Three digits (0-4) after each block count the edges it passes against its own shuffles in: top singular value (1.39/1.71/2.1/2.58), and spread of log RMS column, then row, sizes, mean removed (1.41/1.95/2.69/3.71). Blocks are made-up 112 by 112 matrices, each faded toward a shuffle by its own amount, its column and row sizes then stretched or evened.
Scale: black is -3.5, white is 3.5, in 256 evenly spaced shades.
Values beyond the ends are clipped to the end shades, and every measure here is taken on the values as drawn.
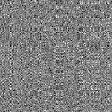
4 2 1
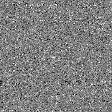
1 0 2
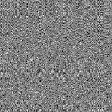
4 2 0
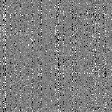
3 4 1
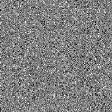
2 2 0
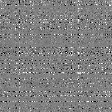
3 2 4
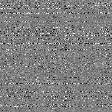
1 1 4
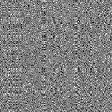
4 2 0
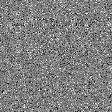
2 0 2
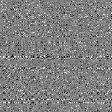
4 1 3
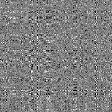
4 3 3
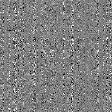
1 4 2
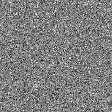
1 1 1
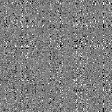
3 3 2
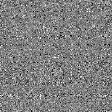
0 2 3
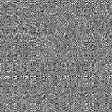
4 2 3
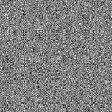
4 2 0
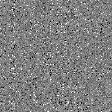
1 2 1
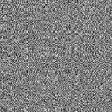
4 2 1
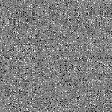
3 1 1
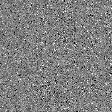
0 2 0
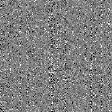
2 3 1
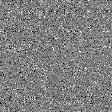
1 0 2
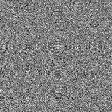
3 0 1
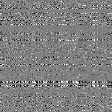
4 1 4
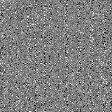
1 3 0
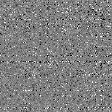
0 2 3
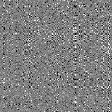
4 3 1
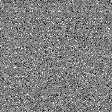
2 0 2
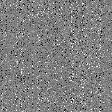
0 3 0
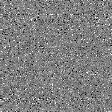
2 0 2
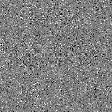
2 1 1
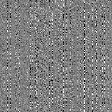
4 4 0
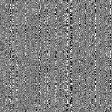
4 4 0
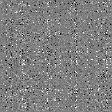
2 3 2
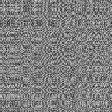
4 1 1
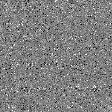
0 1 2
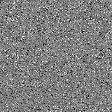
0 0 2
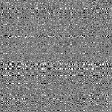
4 2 4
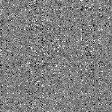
1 3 2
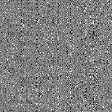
3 3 0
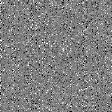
2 3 0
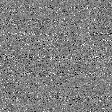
0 0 3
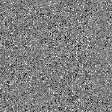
0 2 1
